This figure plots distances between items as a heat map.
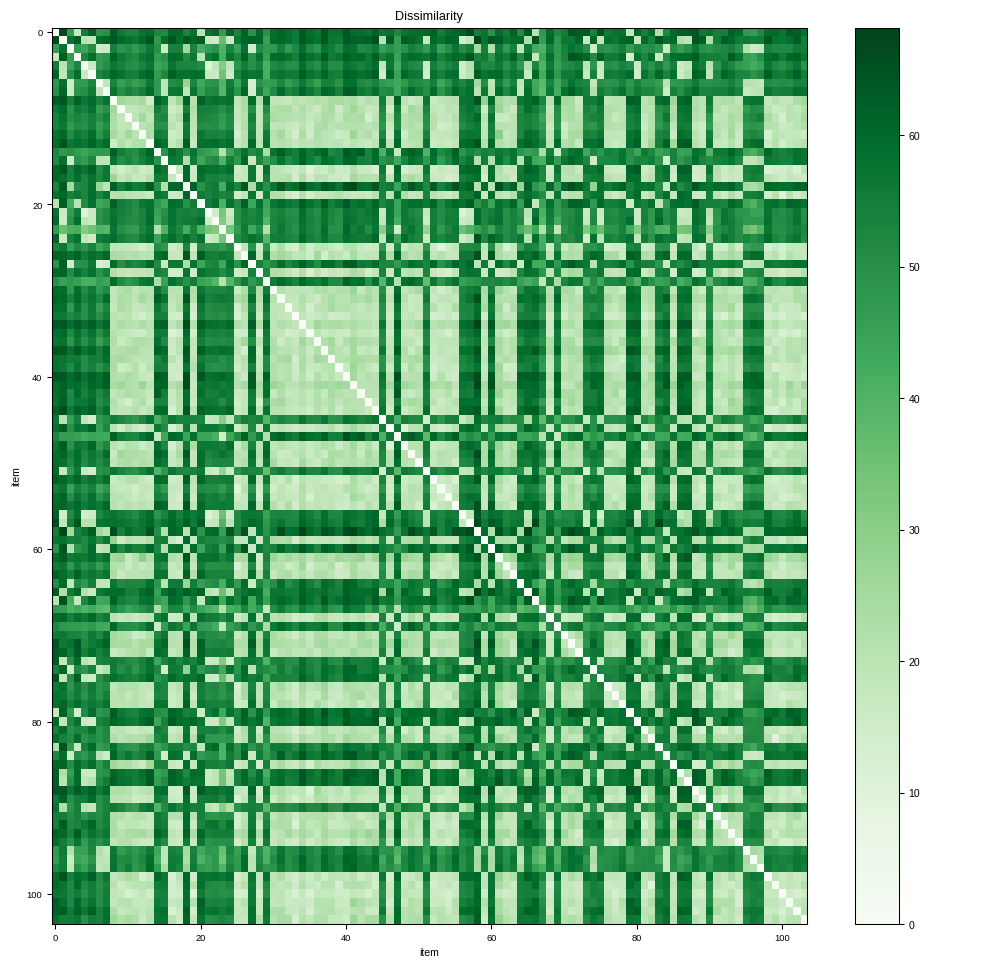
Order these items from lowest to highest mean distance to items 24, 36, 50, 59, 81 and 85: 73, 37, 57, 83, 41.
37, 41, 73, 57, 83
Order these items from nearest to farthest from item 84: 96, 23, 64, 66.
96, 64, 23, 66
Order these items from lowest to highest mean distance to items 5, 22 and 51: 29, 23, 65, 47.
65, 23, 29, 47
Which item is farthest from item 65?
58
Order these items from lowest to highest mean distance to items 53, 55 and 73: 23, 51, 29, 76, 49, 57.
76, 49, 51, 57, 23, 29
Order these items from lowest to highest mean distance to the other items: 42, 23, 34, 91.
91, 42, 34, 23
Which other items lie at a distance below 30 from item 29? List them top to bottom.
14, 23, 47, 67, 69
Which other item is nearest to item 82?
99
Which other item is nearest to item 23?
47
